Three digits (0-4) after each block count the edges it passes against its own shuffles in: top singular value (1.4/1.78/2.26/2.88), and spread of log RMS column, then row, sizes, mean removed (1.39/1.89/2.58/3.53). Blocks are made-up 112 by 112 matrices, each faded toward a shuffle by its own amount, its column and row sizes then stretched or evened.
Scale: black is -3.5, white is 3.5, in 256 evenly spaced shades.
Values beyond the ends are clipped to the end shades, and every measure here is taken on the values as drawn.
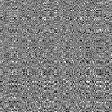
4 2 3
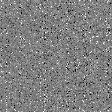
0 2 0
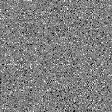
2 1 1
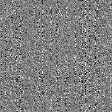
2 4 0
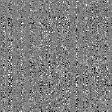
0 4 2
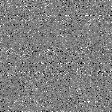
0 1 3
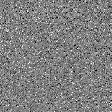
2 0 1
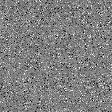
1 0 2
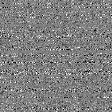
1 0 4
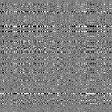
4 3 4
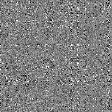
0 3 2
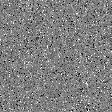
1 1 0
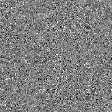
2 2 1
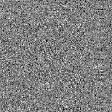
2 2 1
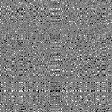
4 1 3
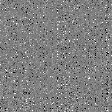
0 3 2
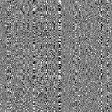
4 4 0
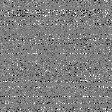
0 2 4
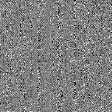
0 4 1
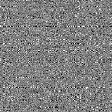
3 2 3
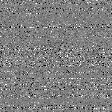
1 0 4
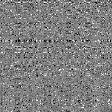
3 1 3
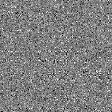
2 1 2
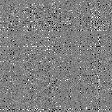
2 3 3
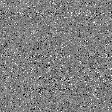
0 1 2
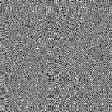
4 2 1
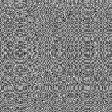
4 0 0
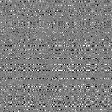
4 1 4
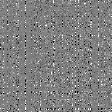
2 4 2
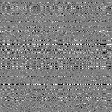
4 0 4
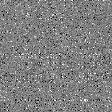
2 1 2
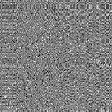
4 2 0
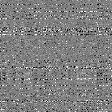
3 1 4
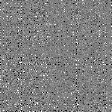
0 3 3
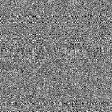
3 1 3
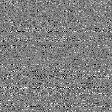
2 0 4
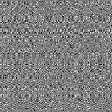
4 0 3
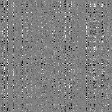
3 4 2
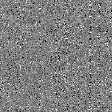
2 3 0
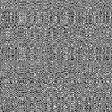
4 0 3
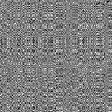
4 3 1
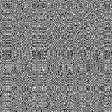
4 1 0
